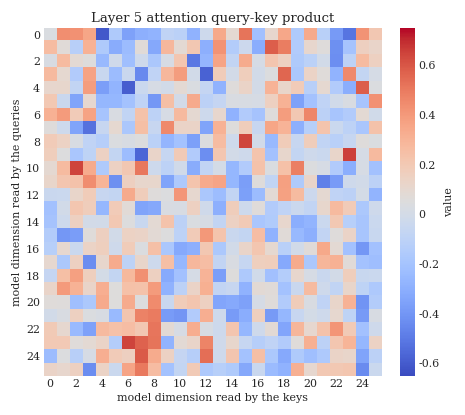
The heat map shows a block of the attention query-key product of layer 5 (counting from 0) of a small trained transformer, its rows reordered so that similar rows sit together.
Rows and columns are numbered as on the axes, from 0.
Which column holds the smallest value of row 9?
7
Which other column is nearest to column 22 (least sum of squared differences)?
5
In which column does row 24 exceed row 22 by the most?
12
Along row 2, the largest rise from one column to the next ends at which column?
13
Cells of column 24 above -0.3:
21
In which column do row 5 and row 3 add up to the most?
18
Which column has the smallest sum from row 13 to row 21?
24
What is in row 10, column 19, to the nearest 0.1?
0.5
